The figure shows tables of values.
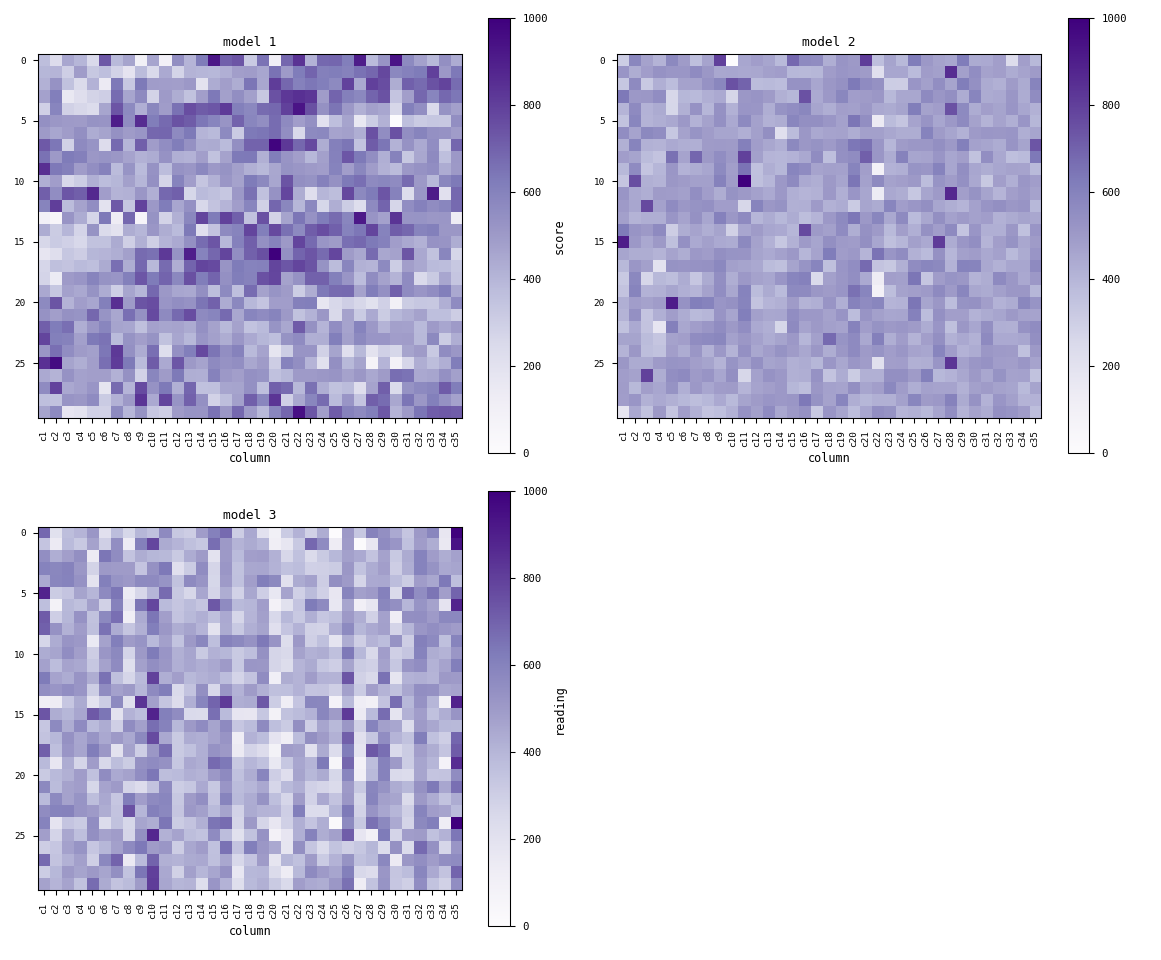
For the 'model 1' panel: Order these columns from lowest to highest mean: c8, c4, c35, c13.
c4, c8, c35, c13
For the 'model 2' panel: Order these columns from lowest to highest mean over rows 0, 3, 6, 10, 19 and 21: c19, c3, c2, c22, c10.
c10, c22, c3, c19, c2
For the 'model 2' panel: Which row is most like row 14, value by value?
3
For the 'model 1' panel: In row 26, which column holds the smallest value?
c9
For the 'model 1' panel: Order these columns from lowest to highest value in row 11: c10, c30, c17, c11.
c10, c17, c30, c11
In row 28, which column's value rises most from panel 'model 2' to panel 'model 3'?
c10
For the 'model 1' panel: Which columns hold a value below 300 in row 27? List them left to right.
c6, c27, c30
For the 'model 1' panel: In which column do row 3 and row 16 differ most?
c13
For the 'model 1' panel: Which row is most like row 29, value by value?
3
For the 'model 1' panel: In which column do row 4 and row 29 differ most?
c33
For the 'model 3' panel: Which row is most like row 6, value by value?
1
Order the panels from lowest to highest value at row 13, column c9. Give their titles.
model 1, model 3, model 2
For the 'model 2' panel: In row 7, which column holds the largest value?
c35
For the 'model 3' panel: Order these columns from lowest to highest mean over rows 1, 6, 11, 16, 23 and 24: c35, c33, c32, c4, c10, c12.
c12, c4, c33, c32, c10, c35
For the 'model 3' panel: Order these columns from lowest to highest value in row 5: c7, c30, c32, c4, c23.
c30, c23, c4, c32, c7
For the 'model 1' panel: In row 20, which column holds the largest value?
c7
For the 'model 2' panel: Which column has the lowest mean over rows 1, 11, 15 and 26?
c22
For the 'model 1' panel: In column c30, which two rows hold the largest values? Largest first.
0, 13
